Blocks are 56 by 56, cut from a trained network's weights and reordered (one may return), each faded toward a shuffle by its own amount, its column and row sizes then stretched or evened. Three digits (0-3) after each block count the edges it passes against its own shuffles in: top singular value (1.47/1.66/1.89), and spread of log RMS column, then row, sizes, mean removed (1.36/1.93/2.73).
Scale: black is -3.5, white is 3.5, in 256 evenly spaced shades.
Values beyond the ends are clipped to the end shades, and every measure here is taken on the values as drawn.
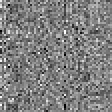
3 2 0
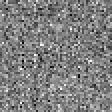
1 1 1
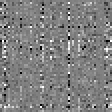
1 3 2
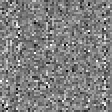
0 2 0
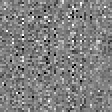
1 3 0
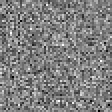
2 0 1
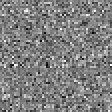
1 0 2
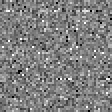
0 0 0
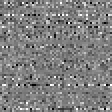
1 0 3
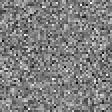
1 0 0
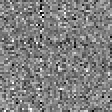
1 2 1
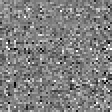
0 2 2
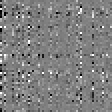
1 3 2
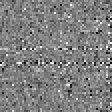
1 2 1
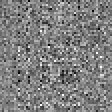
1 2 0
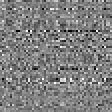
3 0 3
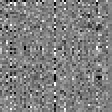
3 3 1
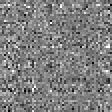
2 2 2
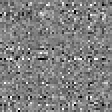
1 2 2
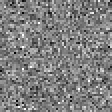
1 0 1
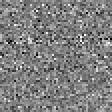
0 0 2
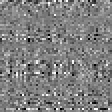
3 1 3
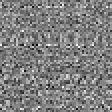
3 1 2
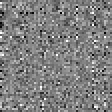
1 2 1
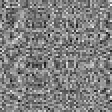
3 1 1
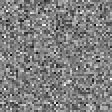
2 0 1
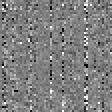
0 3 1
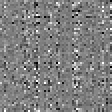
0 3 2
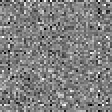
3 2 2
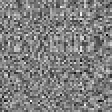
3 1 1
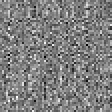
3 2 0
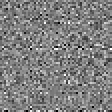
2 1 2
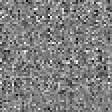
1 1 2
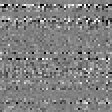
3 1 3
